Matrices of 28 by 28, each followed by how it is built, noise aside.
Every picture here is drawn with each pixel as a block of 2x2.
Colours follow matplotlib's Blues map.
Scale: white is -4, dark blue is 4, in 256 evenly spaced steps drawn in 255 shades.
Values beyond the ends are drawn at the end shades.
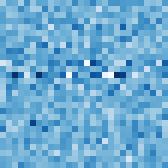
uneven rows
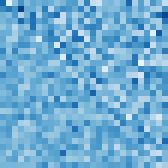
upper triangular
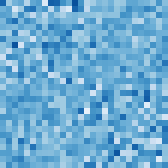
block diagonal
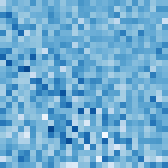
lower triangular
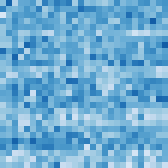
blocks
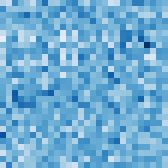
low rank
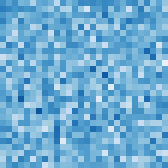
noise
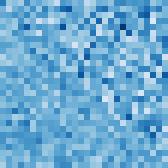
upper triangular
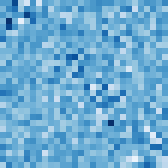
block diagonal
